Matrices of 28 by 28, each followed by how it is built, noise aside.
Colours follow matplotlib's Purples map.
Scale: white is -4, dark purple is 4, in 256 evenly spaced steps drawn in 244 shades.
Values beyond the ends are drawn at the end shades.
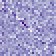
diagonal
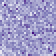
diagonal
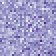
noise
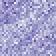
Hankel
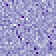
sparse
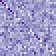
diagonal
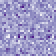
low rank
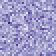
noise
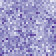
smooth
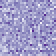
noise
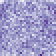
smooth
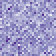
Hankel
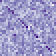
diagonal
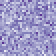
noise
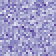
noise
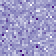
sparse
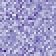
Hankel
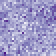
smooth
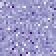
sparse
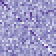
diagonal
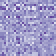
low rank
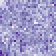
smooth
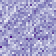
Hankel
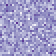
noise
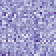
low rank
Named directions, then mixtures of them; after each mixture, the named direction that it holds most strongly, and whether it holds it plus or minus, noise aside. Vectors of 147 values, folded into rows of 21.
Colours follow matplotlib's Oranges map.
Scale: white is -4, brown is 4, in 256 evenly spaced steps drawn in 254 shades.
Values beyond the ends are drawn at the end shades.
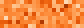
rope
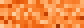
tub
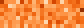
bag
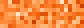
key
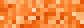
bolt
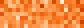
bag, plus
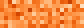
key, minus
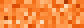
rope, minus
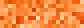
bolt, minus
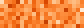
bag, minus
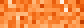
key, plus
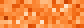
rope, minus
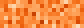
rope, plus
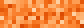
bolt, plus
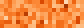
rope, plus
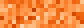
bolt, minus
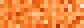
key, minus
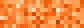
bolt, plus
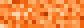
tub, plus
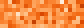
key, plus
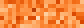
bolt, minus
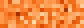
key, minus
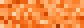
tub, plus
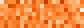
bag, minus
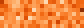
bag, plus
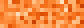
key, plus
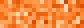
key, plus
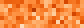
bolt, minus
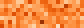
tub, minus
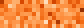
bag, plus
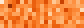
bag, minus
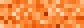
tub, plus
